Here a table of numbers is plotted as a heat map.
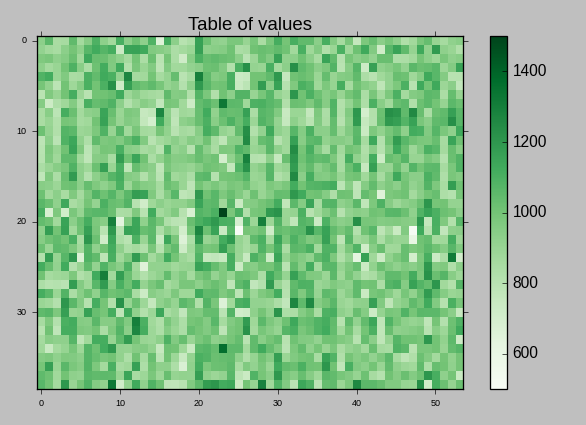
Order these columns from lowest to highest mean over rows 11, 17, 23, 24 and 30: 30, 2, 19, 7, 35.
19, 2, 35, 7, 30
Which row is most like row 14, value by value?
3
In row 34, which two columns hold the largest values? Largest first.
23, 9
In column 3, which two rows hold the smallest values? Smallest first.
19, 27
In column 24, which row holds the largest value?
22
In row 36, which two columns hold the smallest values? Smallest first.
18, 38
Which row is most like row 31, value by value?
32
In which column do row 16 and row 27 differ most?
52
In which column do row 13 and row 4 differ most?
26
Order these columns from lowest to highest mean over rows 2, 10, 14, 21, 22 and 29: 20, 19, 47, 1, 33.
47, 19, 1, 33, 20
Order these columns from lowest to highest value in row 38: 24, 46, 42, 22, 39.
46, 39, 42, 24, 22
